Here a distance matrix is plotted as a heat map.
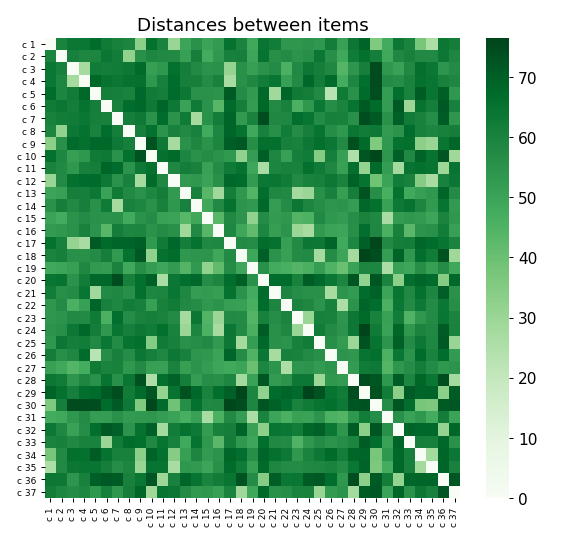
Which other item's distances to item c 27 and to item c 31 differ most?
c 15
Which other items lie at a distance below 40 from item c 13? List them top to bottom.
c 16, c 23, c 24
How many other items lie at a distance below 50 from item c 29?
4
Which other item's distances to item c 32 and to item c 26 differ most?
c 5
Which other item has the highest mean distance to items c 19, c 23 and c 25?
c 29
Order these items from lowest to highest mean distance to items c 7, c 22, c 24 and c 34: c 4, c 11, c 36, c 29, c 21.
c 21, c 4, c 11, c 36, c 29
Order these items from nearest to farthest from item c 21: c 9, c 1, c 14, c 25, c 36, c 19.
c 19, c 14, c 25, c 1, c 9, c 36
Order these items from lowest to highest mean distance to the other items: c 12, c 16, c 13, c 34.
c 16, c 13, c 12, c 34
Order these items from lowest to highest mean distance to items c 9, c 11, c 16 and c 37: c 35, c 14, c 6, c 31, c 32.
c 31, c 35, c 32, c 14, c 6
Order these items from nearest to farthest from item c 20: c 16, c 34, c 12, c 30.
c 16, c 12, c 34, c 30
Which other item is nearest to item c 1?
c 35
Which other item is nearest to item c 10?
c 28
